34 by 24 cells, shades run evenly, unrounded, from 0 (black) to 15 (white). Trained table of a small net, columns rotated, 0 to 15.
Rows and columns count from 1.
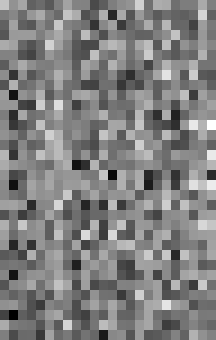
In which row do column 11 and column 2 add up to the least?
32
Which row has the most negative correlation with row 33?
4
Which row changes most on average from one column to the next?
21
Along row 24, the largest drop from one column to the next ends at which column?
14
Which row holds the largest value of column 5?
11
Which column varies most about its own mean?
2
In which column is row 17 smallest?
9
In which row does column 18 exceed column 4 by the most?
25
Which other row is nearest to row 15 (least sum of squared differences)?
30
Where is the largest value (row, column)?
13, 24
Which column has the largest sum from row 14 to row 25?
7
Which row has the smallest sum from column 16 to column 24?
18
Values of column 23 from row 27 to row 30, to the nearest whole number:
5 9 12 7
